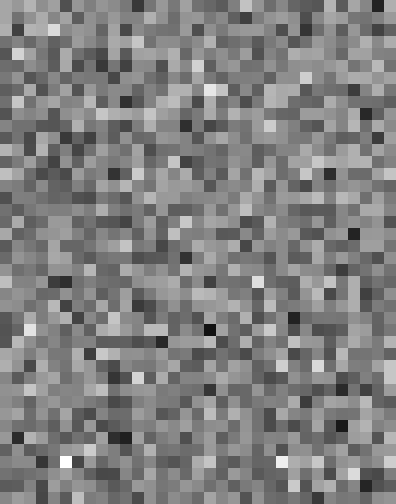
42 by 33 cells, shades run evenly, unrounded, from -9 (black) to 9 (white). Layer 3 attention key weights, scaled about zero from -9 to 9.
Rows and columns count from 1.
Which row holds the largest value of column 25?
41
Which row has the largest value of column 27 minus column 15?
39
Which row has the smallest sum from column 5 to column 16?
37
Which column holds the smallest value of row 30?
8
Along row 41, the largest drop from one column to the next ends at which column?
26
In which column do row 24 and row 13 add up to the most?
1
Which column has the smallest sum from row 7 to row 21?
3
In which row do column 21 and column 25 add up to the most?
29
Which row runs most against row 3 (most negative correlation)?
7
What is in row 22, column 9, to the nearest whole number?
-1
